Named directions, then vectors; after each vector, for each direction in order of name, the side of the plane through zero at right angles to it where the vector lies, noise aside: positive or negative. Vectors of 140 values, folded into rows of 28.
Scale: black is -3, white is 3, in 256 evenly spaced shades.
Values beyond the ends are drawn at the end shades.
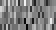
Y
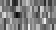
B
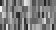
positive, positive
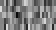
positive, positive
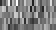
negative, positive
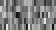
positive, positive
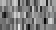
negative, positive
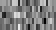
negative, positive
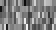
negative, negative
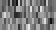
positive, negative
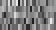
negative, positive
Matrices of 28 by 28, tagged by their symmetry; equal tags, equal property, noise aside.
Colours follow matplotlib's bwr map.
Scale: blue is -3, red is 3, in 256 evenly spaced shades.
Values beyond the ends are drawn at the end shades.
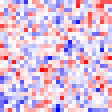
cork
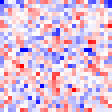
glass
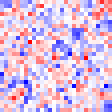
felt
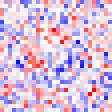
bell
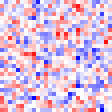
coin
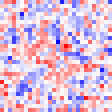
felt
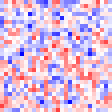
glass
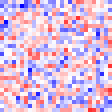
bell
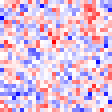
cork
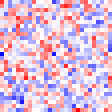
bell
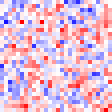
bell
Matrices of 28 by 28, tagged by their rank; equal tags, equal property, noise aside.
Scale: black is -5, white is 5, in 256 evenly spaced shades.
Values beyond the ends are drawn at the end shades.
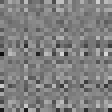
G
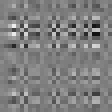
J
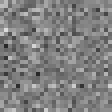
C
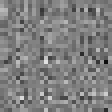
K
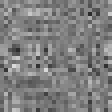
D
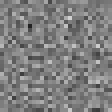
C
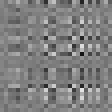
J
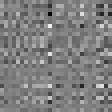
G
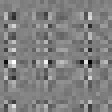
J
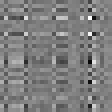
J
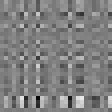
J
